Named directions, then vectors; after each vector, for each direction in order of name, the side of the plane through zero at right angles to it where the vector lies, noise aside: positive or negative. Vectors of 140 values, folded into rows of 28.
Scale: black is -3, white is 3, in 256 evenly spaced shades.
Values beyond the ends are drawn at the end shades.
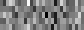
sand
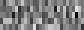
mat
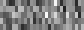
negative, negative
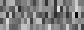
positive, positive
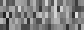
negative, negative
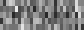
positive, positive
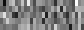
positive, positive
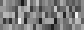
negative, positive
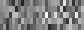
negative, negative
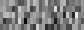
negative, positive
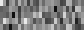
positive, negative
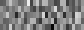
negative, positive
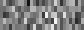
positive, negative
